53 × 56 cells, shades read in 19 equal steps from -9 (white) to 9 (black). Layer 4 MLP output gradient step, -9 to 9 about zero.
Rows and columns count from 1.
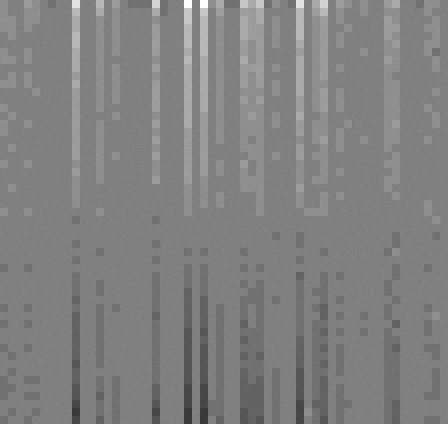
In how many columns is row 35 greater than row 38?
1
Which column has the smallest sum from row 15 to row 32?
24
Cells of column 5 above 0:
3
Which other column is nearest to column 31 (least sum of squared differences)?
33
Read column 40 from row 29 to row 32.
0 0 0 0
